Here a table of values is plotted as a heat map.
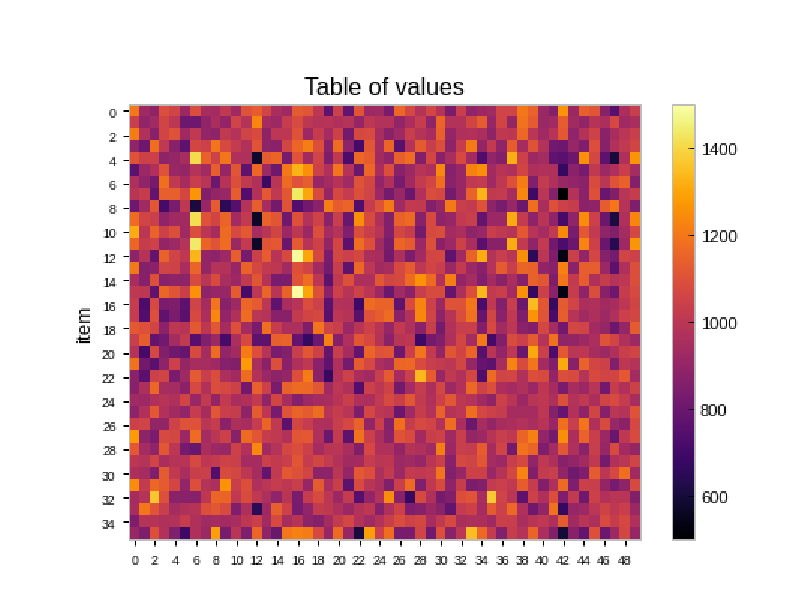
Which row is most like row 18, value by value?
29
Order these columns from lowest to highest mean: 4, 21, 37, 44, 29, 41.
41, 21, 4, 44, 29, 37
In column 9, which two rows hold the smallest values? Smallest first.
8, 19
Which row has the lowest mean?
19
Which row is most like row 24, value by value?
34
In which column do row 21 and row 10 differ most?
2
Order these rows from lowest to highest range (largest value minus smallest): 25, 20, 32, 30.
25, 30, 20, 32
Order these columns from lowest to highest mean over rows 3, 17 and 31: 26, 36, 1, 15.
1, 26, 36, 15
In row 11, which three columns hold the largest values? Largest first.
6, 37, 49
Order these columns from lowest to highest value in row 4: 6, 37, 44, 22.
22, 44, 37, 6
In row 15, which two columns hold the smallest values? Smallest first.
42, 39
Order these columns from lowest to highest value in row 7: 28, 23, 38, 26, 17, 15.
26, 28, 23, 15, 38, 17
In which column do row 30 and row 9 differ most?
47
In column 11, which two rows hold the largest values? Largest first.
21, 20
